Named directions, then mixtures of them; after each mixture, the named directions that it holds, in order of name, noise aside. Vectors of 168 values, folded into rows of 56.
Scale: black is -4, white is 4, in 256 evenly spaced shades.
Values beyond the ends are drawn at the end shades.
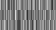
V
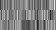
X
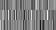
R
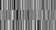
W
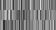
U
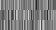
R, W.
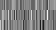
R.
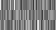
W, X.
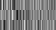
U, W.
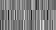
R.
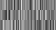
U, W.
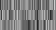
X.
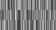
V.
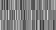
R, W.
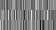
R.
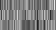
X.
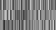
U.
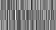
R, V.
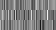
R.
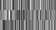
U.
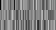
W, X.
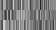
U.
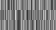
V.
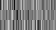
W.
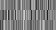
R, U.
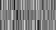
W.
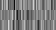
V, W.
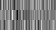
U, W.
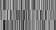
R, U.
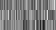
R, X.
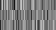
R, W.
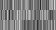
U, X.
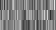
R, X.
